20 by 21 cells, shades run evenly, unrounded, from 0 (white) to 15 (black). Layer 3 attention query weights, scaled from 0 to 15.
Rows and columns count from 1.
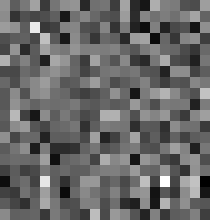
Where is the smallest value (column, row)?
17, 17
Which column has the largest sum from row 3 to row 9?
20
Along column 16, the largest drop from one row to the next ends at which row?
5
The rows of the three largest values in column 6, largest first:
15, 14, 3
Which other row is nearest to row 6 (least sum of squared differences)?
1
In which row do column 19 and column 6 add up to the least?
7
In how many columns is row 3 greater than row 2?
12
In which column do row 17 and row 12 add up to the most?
21
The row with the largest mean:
13
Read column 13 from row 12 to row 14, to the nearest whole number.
8 9 8
